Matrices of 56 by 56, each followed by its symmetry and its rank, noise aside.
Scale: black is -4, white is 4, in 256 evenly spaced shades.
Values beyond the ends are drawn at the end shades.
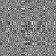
no symmetry, rank three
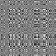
antisymmetric, rank two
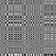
no symmetry, rank one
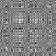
symmetric, rank three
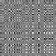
symmetric, rank two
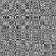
symmetric, rank three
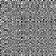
no symmetry, rank three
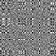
no symmetry, rank two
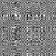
no symmetry, rank three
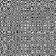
symmetric, rank three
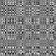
no symmetry, rank two
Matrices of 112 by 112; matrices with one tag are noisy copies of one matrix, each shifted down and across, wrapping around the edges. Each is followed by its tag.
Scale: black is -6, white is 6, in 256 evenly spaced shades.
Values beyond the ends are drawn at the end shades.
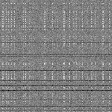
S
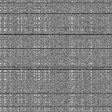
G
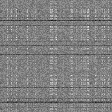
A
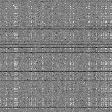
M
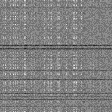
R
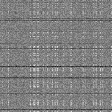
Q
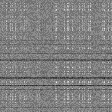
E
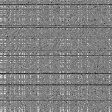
Q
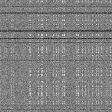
E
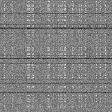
A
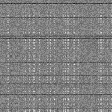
G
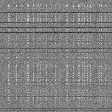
S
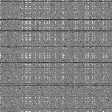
Q
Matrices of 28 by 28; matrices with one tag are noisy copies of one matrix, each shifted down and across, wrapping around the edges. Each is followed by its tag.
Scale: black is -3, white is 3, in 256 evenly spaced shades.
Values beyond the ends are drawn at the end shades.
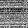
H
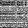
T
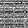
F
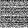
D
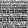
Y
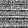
D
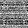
T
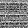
D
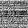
H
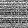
Y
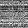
H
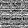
F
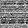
T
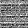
D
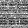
T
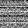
F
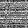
T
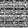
F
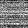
H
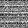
D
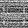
T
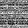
T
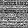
Y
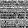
T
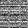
F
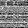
T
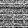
F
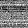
H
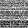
H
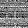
T
